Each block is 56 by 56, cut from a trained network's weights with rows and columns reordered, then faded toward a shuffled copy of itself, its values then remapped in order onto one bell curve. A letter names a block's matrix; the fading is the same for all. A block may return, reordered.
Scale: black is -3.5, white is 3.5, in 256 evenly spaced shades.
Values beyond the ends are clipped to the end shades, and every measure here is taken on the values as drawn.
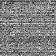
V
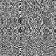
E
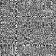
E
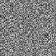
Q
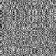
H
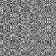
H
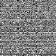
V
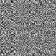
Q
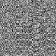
Q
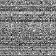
V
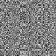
Q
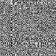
E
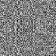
Q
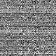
V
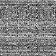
V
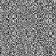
H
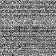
V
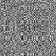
H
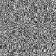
Q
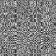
H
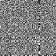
E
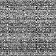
V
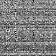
V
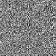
Q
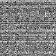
V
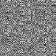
E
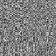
Q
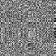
H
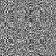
H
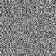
Q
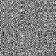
H
